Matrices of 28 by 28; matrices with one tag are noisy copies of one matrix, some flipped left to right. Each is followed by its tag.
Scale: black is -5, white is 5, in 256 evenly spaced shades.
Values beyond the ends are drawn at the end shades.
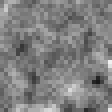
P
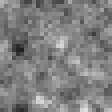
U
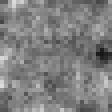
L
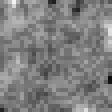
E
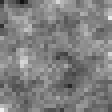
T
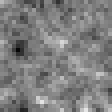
U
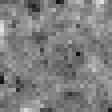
E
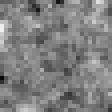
E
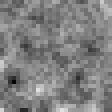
P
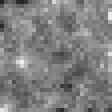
T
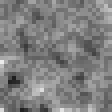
P
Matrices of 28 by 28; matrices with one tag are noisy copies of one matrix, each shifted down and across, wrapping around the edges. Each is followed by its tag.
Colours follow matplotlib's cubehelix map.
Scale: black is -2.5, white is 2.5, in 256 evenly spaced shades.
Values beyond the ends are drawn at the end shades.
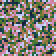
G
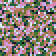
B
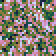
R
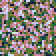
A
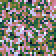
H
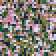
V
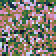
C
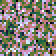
H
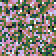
H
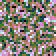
G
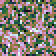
C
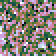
V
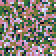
C
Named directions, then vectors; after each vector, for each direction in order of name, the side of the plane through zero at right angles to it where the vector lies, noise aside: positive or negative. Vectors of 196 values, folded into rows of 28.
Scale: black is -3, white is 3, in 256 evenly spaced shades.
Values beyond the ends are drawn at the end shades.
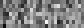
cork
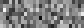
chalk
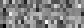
negative, positive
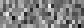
negative, negative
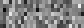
negative, positive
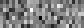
positive, positive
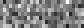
positive, negative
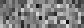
positive, positive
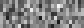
positive, positive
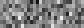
negative, negative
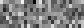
negative, negative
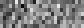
positive, positive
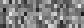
negative, positive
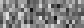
negative, negative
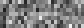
negative, positive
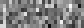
positive, negative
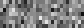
negative, positive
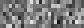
positive, positive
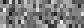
positive, negative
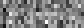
negative, positive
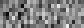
positive, positive
